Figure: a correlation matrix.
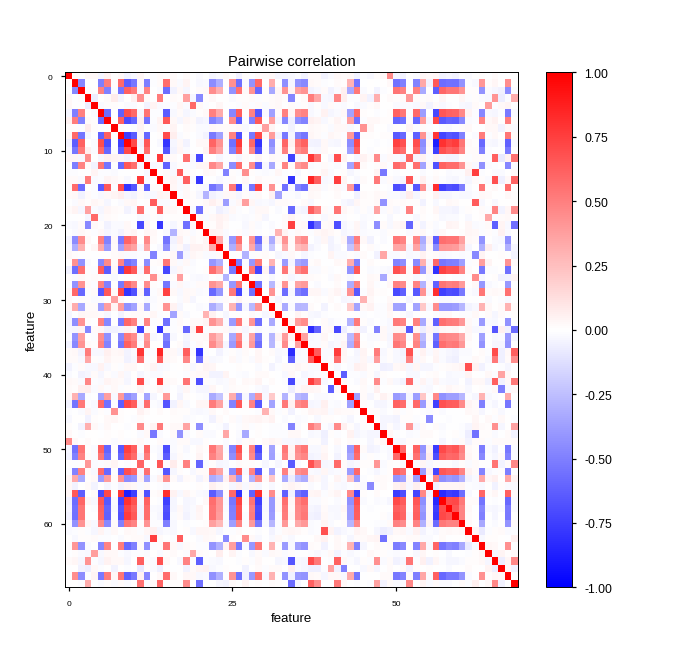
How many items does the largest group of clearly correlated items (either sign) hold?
32
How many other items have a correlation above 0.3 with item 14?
10
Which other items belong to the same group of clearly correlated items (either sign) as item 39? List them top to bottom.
61
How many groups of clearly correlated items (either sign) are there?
10
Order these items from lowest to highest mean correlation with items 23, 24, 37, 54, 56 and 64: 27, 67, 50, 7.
50, 27, 7, 67
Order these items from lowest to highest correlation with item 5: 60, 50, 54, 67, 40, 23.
67, 54, 40, 23, 60, 50
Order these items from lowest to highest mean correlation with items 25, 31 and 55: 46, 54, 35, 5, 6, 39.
5, 35, 46, 39, 54, 6
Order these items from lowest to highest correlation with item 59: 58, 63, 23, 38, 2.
63, 38, 23, 2, 58
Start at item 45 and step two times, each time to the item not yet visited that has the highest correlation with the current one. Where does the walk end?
30
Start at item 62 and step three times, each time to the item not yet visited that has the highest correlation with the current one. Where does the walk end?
27
